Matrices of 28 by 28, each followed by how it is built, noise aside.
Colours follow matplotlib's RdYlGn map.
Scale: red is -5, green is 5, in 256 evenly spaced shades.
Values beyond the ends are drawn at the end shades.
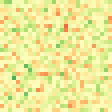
repeating rows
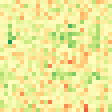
blocks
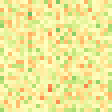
repeating rows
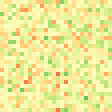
repeating rows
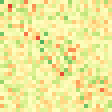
block diagonal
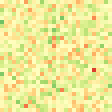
repeating rows
